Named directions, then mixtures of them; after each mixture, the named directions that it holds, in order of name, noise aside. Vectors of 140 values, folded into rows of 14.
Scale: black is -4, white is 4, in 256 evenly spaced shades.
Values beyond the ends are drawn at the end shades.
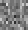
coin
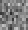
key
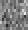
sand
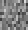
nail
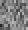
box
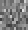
key, nail, sand.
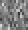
box, nail.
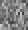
box.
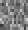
box, coin, key.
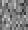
sand.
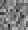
box, key, nail.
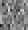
box, coin, sand.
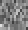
box.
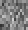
box, key.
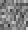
box, nail.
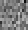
nail, sand.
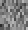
box.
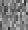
box, key, nail.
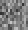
box, key.
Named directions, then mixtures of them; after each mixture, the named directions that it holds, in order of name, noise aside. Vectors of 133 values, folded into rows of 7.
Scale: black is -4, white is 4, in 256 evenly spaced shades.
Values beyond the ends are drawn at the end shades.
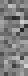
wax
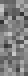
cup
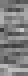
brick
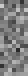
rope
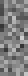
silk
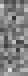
brick, cup, rope.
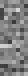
brick, cup, rope.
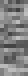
brick.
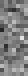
brick, cup, silk.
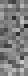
brick, cup, wax.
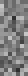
cup, rope, silk.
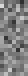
rope.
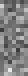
brick, cup, rope.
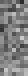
brick, rope, silk.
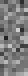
rope, silk.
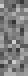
rope.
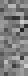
wax.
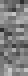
brick, rope.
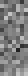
rope, silk.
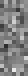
brick, rope, silk.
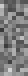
brick, cup, rope.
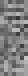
brick, silk, wax.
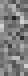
silk, wax.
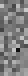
cup, rope, silk.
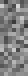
cup, rope.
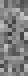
cup, rope, silk.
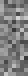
rope, silk, wax.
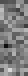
brick, cup.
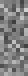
rope.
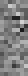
wax.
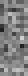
brick, silk.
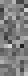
cup, rope, silk.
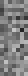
silk, wax.
